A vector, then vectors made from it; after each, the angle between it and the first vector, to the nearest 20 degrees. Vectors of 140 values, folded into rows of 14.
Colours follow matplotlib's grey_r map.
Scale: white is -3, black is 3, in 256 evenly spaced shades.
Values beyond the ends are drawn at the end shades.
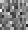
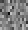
140 degrees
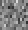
100 degrees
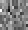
40 degrees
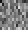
100 degrees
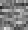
100 degrees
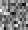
60 degrees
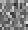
40 degrees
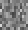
40 degrees
